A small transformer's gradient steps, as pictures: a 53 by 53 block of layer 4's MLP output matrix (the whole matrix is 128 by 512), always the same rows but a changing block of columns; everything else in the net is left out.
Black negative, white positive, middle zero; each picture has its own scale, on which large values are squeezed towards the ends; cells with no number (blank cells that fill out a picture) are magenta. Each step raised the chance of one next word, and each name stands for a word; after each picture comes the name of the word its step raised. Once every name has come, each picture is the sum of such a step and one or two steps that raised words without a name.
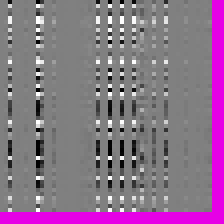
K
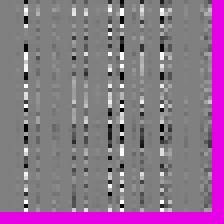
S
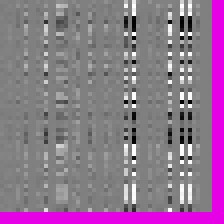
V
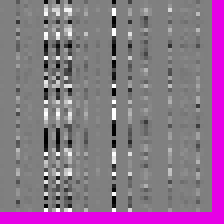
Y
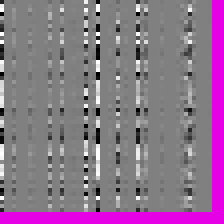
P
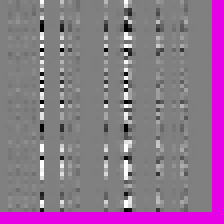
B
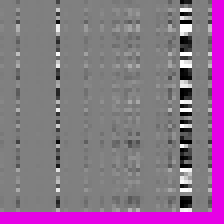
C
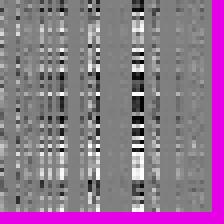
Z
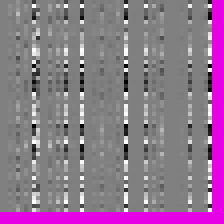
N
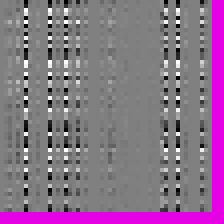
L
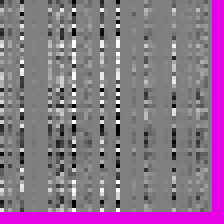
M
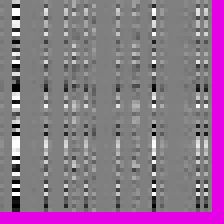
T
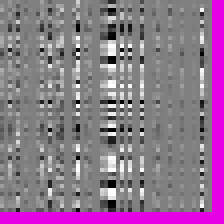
B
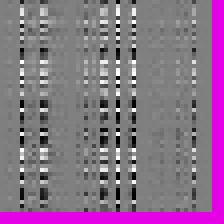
L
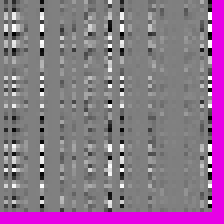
B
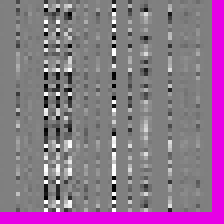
Z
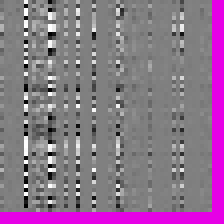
T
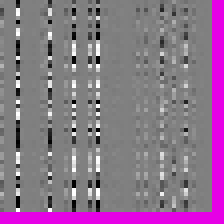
Y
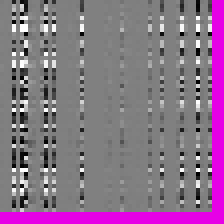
C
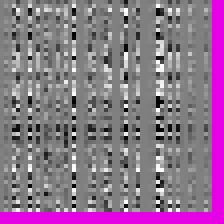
S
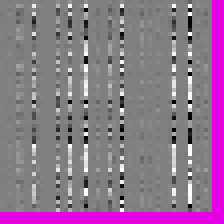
V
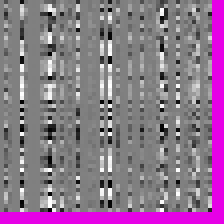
S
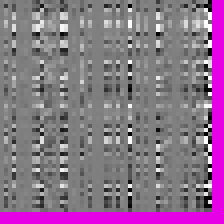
T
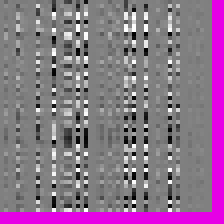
Y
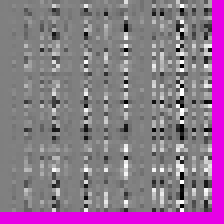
B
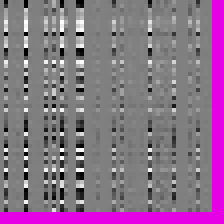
L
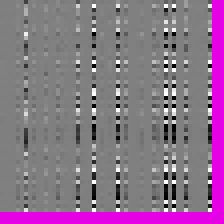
Y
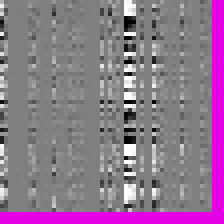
V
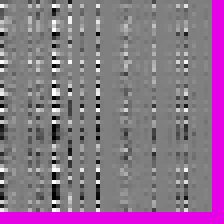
K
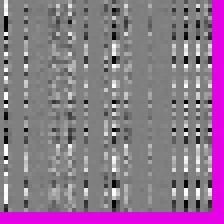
V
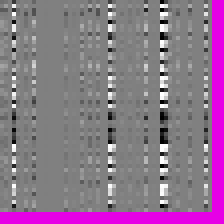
V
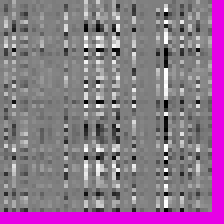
B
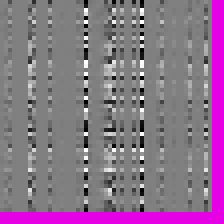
L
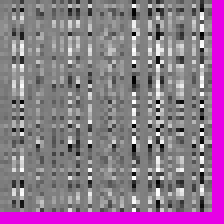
N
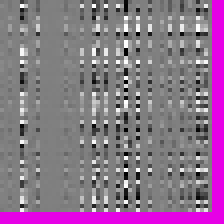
N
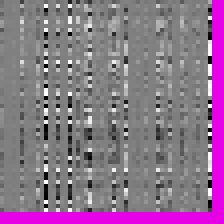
K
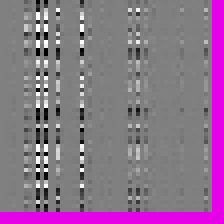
P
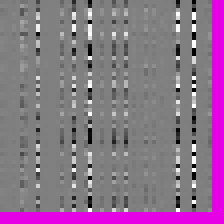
Y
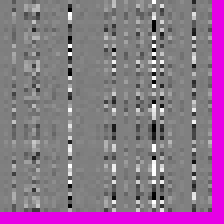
B
